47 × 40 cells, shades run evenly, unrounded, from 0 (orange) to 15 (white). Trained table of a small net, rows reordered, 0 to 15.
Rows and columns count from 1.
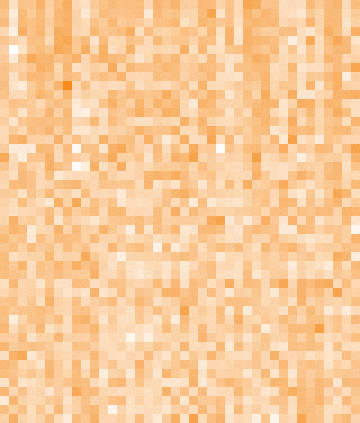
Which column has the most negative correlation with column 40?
35
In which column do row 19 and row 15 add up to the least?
6
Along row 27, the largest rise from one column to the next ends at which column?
4
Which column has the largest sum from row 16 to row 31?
27
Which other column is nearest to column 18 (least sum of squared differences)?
29
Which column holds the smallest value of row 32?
32
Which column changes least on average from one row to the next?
5
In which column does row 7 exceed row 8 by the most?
40
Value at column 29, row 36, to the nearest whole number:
10
